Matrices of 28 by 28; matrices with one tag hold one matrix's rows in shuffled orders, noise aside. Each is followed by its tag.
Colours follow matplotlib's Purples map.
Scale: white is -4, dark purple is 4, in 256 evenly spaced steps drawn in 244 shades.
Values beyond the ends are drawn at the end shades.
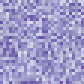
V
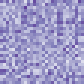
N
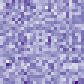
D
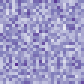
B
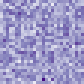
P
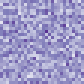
V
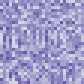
B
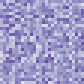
P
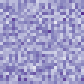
V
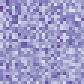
B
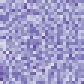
N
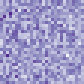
B
